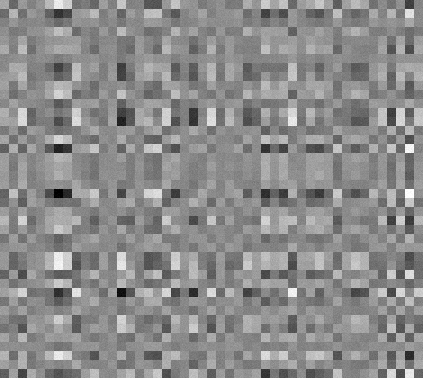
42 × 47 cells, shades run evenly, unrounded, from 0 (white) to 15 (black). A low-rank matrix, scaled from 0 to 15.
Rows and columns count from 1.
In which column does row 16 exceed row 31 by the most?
46
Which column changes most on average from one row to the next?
7
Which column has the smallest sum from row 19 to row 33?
30
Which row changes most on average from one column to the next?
33
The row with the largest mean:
22
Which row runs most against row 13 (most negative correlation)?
37
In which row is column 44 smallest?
42
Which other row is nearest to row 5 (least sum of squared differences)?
21
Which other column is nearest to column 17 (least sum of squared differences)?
2
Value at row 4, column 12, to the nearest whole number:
6
